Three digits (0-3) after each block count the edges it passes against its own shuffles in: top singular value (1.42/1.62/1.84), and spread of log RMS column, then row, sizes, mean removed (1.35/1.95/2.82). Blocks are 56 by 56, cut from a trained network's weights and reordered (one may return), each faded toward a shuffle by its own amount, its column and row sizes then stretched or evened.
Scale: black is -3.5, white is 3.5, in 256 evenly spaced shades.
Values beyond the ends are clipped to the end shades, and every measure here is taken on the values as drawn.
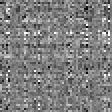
2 3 1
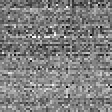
3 1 2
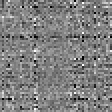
2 3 2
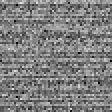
3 0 0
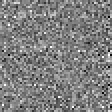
1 1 1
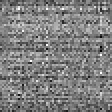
3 2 1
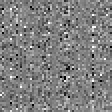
0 3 1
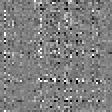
0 3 2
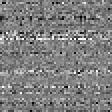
2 1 3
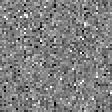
2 1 0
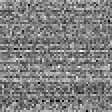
3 0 1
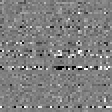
3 1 3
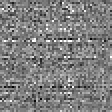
2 2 2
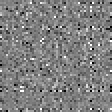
3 2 2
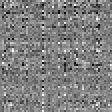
1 3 2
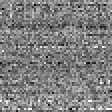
2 0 2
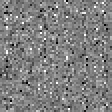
1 2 0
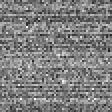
3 0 0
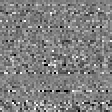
0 0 3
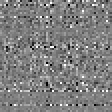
1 2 3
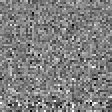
0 1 2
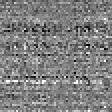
3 2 2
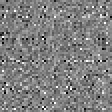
3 1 2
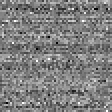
2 0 2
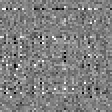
3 1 2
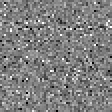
2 0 2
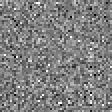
1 0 1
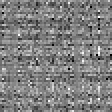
3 3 0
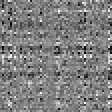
3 3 1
